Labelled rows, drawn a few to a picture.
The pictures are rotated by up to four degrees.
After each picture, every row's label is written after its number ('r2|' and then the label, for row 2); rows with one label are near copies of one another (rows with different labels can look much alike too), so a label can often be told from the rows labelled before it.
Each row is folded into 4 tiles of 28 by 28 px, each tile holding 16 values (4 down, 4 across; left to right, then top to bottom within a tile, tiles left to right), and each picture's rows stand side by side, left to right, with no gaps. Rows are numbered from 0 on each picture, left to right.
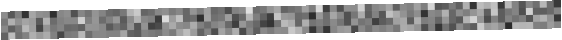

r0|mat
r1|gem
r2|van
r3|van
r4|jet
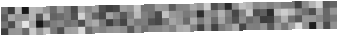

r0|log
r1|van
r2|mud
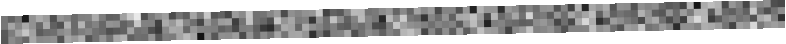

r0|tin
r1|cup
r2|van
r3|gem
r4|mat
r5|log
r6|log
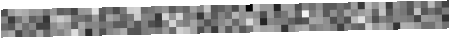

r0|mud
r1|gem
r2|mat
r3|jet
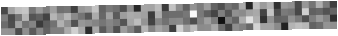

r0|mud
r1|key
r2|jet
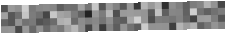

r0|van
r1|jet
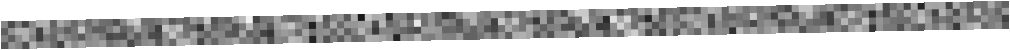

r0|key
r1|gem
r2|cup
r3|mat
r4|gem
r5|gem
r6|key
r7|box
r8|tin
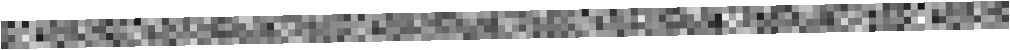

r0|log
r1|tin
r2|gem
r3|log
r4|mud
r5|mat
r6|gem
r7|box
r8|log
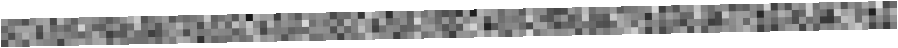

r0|key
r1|cup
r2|mat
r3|mat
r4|log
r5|van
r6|van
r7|van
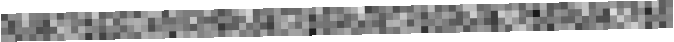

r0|van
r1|key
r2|cup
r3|cup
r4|gem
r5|gem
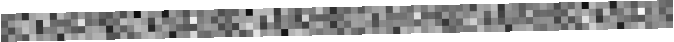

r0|key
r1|mat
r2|jet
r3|key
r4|jet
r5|mat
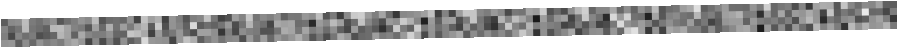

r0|van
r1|jet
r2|van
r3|box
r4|box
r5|gem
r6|cup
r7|key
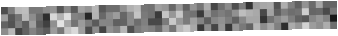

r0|gem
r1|gem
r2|key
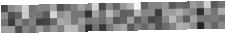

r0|van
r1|cup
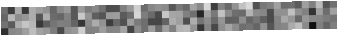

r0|log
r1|van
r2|cup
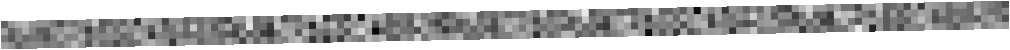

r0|box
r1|mat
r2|van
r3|log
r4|cup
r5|cup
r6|mat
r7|mud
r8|log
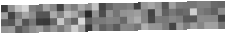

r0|box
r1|key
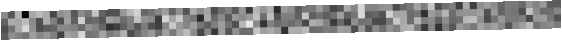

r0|tin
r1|gem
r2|jet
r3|van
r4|log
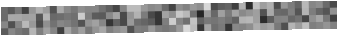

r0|key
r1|box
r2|log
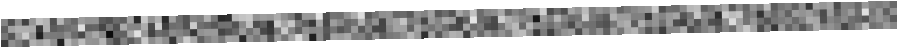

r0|key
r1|jet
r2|mud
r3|cup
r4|van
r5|van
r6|gem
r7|mat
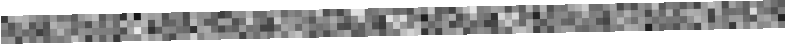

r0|mud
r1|log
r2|van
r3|gem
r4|gem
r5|cup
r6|key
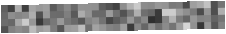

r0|log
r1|mud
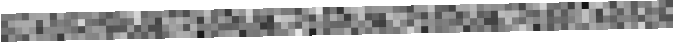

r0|key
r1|cup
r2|mud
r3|mud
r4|mud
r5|tin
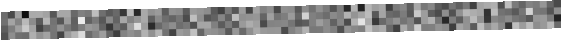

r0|tin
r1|log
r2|mat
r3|log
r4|key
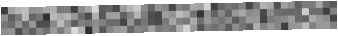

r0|mud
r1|box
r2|key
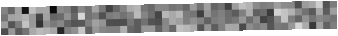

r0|mat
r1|gem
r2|mud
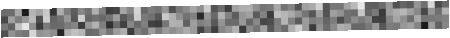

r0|jet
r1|van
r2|mud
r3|cup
